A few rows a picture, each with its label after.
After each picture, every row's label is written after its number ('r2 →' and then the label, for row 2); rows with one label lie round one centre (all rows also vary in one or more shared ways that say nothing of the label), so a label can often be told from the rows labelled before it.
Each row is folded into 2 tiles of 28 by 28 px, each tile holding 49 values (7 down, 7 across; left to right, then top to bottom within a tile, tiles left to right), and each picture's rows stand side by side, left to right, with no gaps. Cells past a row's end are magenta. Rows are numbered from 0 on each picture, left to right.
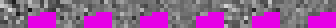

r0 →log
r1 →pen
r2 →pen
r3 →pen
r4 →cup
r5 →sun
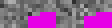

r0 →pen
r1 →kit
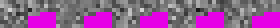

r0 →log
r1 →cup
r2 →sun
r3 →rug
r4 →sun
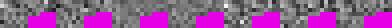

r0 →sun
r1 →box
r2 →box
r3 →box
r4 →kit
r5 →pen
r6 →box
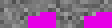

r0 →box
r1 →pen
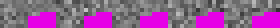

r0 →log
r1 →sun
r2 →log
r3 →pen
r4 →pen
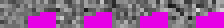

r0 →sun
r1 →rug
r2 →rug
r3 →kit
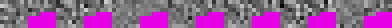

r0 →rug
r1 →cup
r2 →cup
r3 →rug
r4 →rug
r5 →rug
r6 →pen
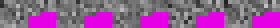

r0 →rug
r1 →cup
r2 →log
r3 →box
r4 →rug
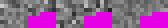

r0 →sun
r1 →pen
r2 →kit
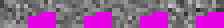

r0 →rug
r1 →cup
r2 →box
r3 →rug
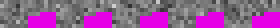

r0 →kit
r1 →cup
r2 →sun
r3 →log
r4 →rug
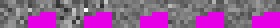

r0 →sun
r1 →sun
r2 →log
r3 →sun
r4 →log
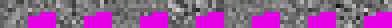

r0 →sun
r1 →kit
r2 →rug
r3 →log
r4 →box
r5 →rug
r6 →pen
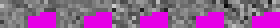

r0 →sun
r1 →box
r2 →cup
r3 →log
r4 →rug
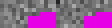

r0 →box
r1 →rug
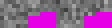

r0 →log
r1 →rug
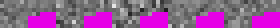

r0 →rug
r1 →kit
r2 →pen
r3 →pen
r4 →sun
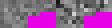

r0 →box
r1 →cup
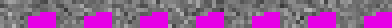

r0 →pen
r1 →kit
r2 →box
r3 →pen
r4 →kit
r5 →box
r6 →pen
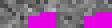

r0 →kit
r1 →log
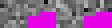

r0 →log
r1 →pen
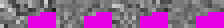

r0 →pen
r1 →pen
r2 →sun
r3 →cup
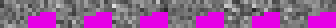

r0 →rug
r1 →kit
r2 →sun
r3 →rug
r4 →rug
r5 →log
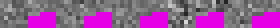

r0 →log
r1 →kit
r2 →box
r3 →kit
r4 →cup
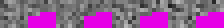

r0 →pen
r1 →pen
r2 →box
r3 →pen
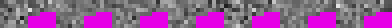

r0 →sun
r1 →kit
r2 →box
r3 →pen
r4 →pen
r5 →sun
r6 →sun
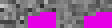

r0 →cup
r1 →pen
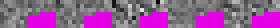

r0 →sun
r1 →cup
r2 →rug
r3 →rug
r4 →pen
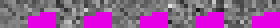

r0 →kit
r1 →sun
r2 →kit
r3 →sun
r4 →kit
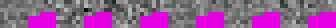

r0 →log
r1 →rug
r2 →rug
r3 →log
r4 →cup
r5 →cup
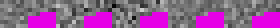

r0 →cup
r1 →pen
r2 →box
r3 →pen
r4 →pen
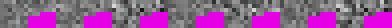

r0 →kit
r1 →cup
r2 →box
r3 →log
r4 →kit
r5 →rug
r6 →box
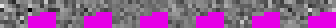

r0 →cup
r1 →box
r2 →kit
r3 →box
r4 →kit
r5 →kit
